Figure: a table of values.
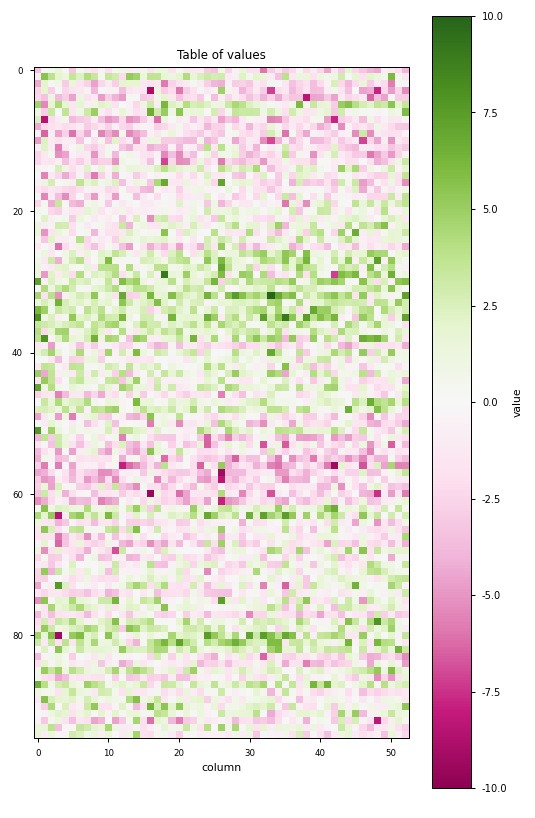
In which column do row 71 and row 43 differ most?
1
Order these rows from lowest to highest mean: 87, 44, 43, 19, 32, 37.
19, 44, 43, 37, 87, 32
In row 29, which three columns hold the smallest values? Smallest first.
42, 1, 33
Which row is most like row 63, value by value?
80
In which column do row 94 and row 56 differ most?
14
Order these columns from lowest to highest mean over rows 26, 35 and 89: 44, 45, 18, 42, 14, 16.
18, 45, 44, 14, 16, 42
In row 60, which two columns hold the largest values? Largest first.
26, 1
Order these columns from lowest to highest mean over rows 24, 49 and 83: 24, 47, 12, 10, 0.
47, 0, 10, 24, 12
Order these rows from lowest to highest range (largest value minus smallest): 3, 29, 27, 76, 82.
82, 76, 27, 3, 29
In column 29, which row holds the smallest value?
60
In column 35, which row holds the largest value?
35
